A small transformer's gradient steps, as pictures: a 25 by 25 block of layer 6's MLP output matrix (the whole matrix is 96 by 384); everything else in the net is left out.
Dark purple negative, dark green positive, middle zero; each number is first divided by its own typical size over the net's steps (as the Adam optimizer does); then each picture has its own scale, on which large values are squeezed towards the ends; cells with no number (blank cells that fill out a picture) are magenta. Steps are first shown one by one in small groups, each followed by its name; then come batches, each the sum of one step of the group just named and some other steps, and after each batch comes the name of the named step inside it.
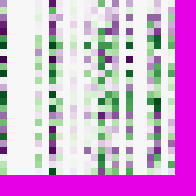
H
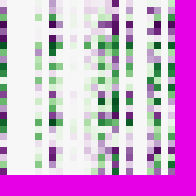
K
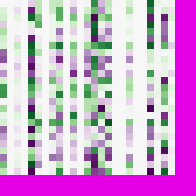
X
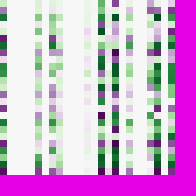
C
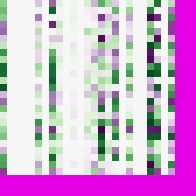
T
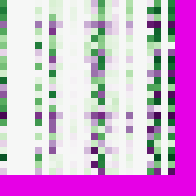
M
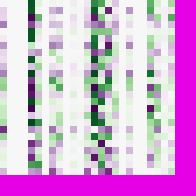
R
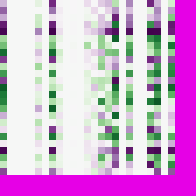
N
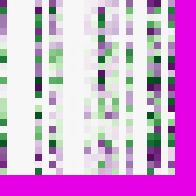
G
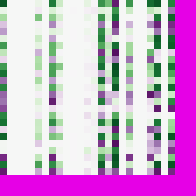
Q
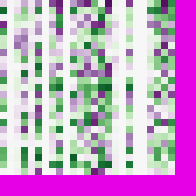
M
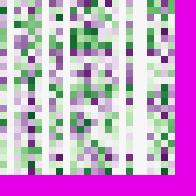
X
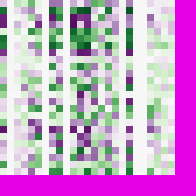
H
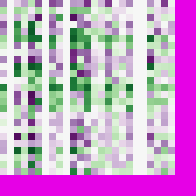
N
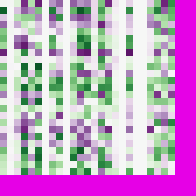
M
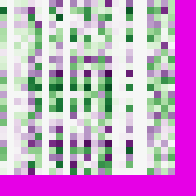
M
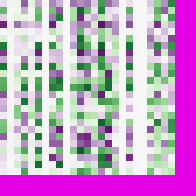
K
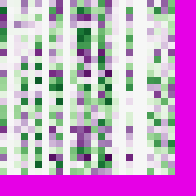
G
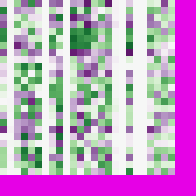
M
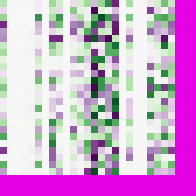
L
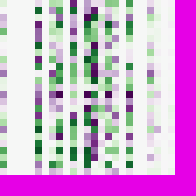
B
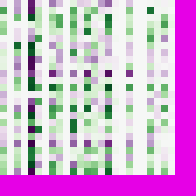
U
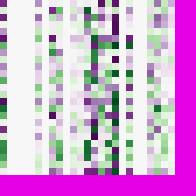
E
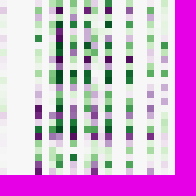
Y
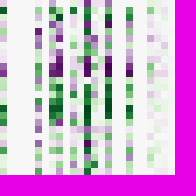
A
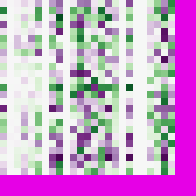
L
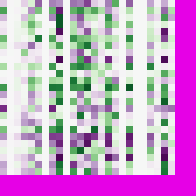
Y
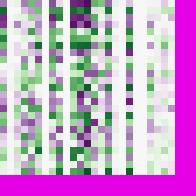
B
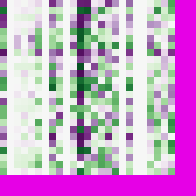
E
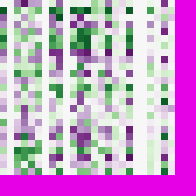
A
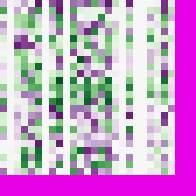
Y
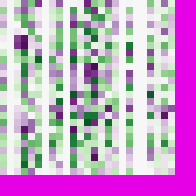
L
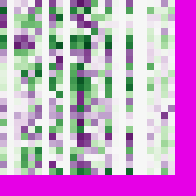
Y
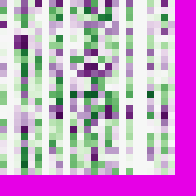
L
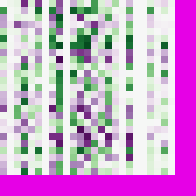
Y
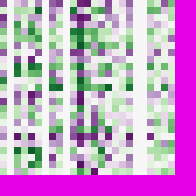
E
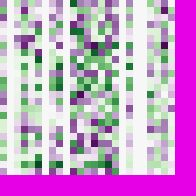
E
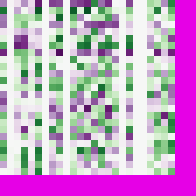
E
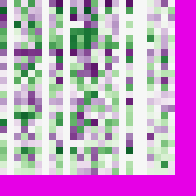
E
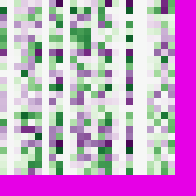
U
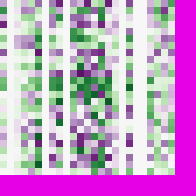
L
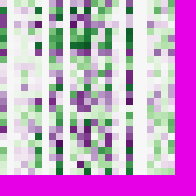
B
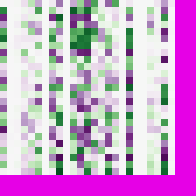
B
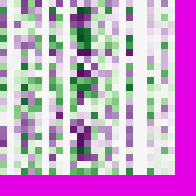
L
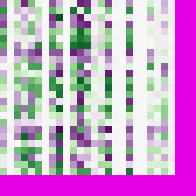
A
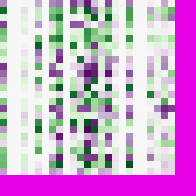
B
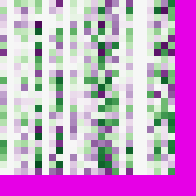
E
